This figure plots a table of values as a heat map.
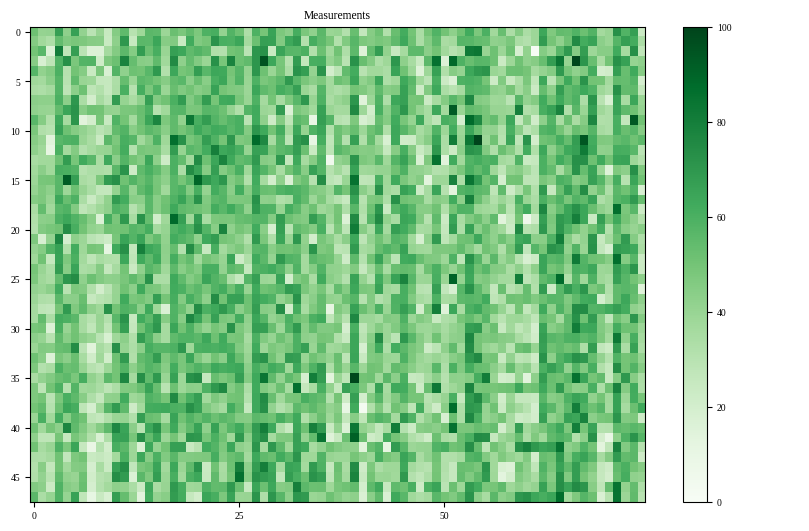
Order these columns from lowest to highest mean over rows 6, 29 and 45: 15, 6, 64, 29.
6, 29, 64, 15
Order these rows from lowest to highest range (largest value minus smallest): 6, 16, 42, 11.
6, 16, 42, 11
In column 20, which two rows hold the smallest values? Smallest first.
47, 42
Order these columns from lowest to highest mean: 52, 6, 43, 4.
43, 6, 52, 4
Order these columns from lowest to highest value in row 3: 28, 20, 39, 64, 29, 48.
20, 48, 29, 39, 64, 28
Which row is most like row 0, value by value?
24
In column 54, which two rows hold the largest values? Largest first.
11, 2
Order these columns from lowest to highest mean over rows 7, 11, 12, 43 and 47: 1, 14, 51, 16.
1, 16, 51, 14
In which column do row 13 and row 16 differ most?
51
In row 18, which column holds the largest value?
71
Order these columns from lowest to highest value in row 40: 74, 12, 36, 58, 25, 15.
36, 58, 12, 74, 25, 15
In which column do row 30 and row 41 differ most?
66
